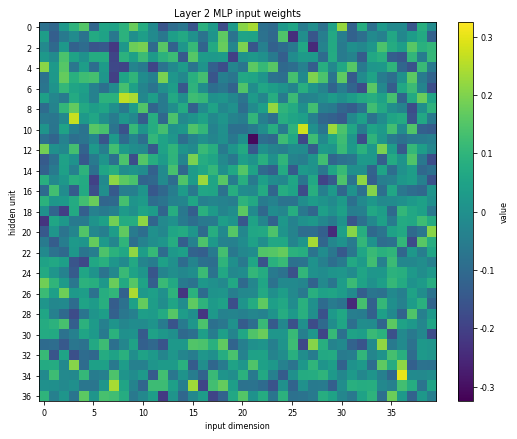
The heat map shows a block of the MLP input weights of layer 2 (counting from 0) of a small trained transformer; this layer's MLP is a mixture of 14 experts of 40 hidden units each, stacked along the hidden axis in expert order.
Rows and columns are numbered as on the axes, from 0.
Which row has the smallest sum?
11
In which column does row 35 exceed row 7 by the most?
36
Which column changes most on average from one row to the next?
27
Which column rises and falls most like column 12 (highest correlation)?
37
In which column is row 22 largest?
9
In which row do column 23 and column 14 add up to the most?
8
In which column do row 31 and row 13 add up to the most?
15
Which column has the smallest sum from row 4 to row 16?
39
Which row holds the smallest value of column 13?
29
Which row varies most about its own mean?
2
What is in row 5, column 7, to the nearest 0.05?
-0.2
